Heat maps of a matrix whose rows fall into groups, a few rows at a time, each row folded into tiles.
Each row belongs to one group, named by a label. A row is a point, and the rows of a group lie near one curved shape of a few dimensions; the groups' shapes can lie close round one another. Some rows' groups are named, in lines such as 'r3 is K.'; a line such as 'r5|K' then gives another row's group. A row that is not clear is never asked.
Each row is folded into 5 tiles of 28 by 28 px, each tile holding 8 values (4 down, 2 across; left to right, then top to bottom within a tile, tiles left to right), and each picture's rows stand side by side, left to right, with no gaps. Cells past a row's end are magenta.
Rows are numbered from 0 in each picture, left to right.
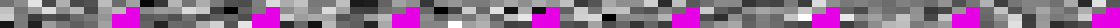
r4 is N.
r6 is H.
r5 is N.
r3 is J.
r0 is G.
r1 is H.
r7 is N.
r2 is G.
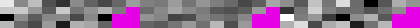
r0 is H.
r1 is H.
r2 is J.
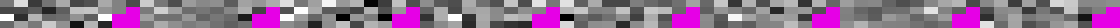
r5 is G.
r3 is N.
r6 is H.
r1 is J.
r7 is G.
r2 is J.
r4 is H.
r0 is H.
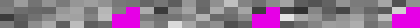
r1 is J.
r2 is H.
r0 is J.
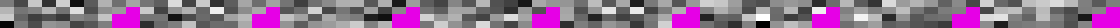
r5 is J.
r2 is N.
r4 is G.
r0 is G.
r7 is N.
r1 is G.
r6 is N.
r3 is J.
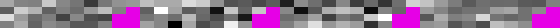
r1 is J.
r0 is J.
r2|J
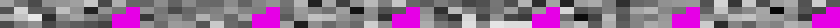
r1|J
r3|N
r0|N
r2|G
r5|G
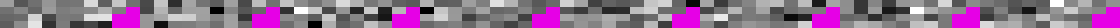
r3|N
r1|G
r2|J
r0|N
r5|N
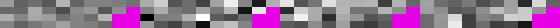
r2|N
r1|J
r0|H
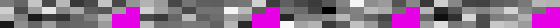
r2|G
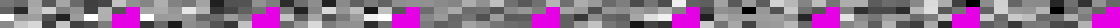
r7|G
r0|J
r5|G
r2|J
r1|G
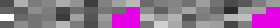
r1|J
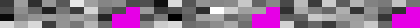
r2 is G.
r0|G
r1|G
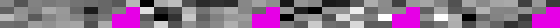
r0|H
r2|J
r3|N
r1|N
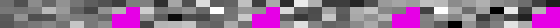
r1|G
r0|H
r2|N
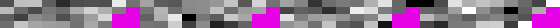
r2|H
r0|N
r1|N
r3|H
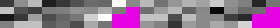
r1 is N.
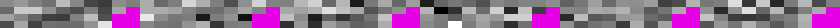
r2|G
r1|J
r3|J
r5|G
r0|J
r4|H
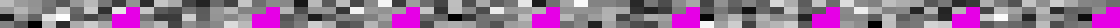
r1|N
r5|G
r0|J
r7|N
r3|G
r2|G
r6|J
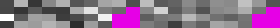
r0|H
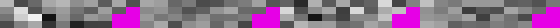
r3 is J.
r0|N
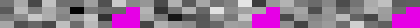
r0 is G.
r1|G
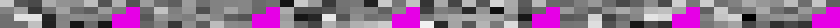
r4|N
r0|N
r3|G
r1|J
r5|N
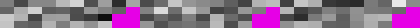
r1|H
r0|N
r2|N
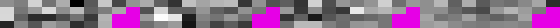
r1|N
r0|G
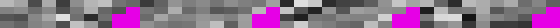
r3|N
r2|N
